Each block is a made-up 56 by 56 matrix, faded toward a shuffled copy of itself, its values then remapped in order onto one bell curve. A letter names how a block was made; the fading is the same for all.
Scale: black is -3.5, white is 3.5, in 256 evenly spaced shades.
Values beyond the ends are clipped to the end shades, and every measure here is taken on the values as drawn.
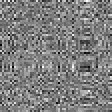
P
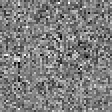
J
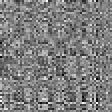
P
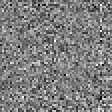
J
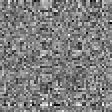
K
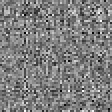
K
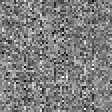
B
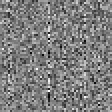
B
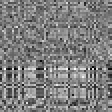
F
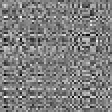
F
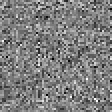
J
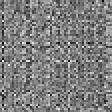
P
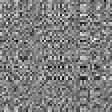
P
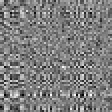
F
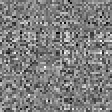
K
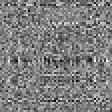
K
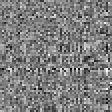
K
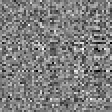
K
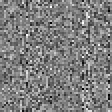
B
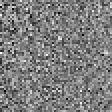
J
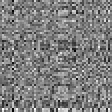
P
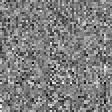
J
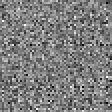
J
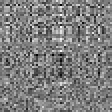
P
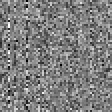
B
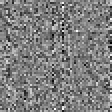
B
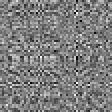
P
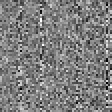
B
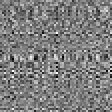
P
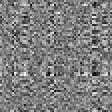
P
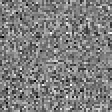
J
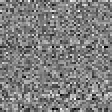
K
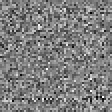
J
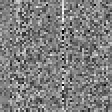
B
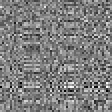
P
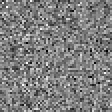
J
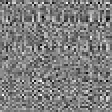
P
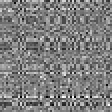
F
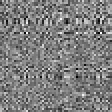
P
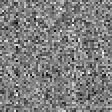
J
